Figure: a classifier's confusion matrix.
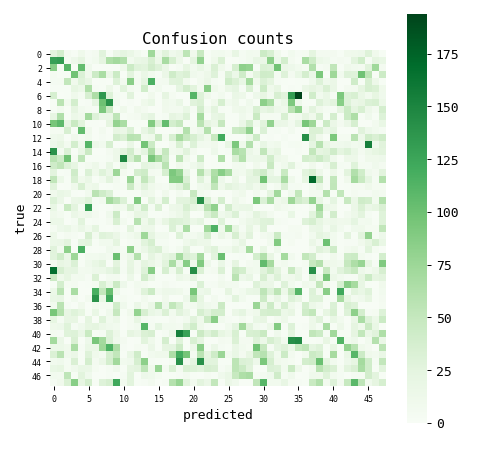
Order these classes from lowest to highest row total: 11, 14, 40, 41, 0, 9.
0, 11, 9, 14, 41, 40
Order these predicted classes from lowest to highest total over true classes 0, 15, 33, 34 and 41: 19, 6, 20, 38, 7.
19, 38, 20, 7, 6
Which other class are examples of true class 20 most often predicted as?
32
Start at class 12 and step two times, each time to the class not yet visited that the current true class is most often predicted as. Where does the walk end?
29
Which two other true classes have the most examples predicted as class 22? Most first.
5, 25
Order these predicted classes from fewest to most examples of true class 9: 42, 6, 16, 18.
16, 18, 6, 42
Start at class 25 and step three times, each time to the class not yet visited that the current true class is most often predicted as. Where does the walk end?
44
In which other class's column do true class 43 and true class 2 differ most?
18
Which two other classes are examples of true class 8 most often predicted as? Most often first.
7, 35
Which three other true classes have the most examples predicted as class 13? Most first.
39, 44, 26
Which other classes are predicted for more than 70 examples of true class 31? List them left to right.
0, 14, 20, 37
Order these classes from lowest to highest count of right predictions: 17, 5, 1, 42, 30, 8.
8, 5, 42, 17, 30, 1
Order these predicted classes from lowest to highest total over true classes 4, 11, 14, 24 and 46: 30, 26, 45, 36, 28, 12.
36, 12, 45, 30, 26, 28
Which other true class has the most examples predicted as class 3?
47
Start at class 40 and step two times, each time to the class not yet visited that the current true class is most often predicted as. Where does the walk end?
37
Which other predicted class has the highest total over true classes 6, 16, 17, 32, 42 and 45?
35
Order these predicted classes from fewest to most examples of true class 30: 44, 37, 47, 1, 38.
1, 37, 38, 44, 47
